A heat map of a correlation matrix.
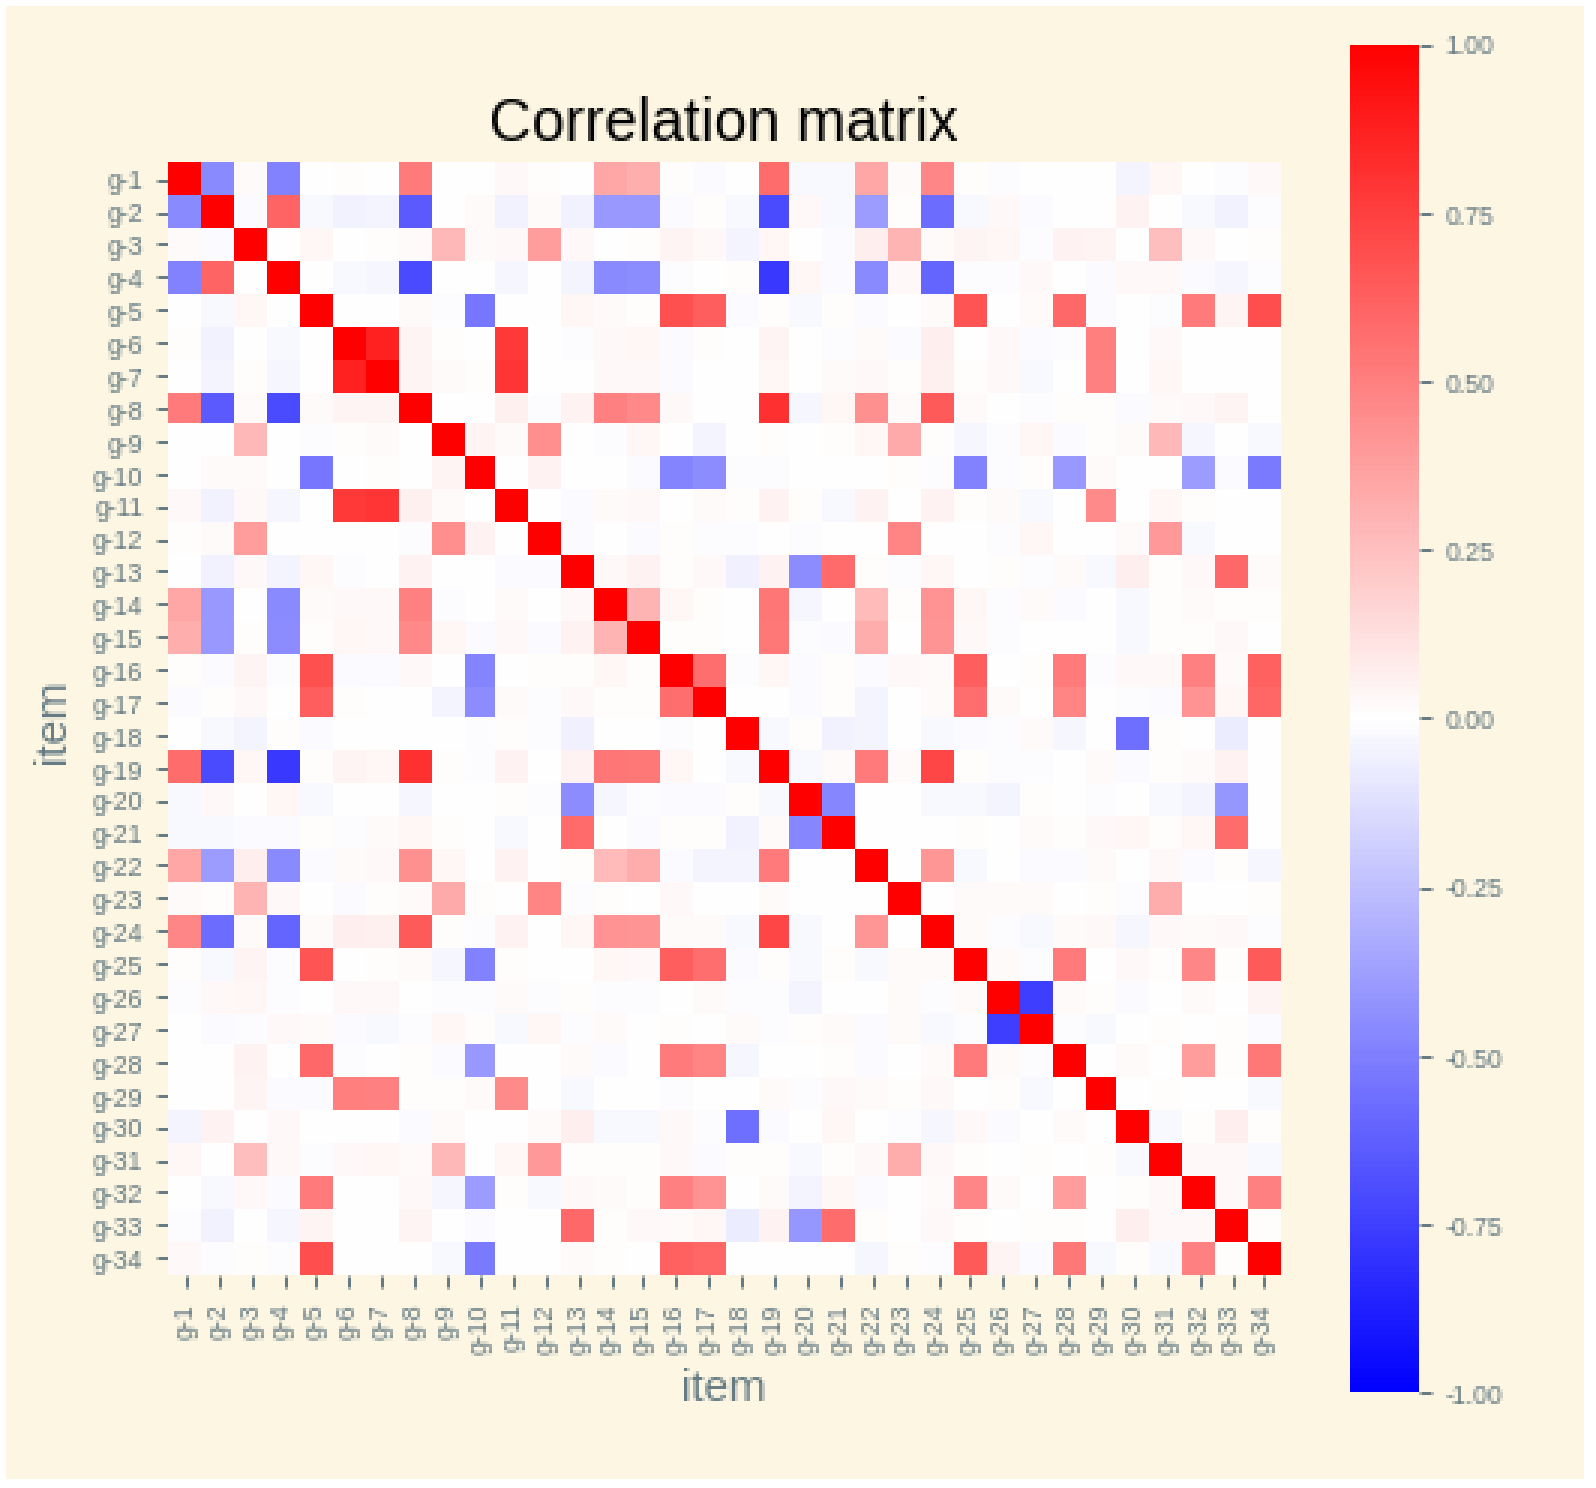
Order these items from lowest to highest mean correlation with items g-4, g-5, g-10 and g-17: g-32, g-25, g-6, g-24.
g-24, g-6, g-32, g-25
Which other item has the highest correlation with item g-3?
g-12
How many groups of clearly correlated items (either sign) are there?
7
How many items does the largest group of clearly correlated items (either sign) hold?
9
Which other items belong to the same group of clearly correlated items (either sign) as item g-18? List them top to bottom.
g-30
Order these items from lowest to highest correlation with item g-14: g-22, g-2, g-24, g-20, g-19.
g-2, g-20, g-22, g-24, g-19
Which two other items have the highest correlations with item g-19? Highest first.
g-8, g-24
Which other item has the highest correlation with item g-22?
g-19
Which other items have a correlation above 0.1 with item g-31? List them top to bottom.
g-3, g-9, g-12, g-23
